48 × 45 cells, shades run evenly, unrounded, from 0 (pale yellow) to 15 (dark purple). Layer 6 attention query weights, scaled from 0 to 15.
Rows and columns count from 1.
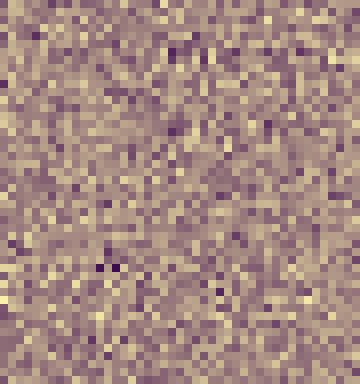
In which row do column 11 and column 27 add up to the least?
28
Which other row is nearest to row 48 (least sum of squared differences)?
44
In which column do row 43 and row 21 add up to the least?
4
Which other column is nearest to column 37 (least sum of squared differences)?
42
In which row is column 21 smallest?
1
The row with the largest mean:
7
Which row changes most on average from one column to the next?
34
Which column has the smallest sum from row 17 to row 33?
41
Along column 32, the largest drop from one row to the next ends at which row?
16
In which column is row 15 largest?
29
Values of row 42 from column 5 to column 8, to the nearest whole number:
4 7 9 7
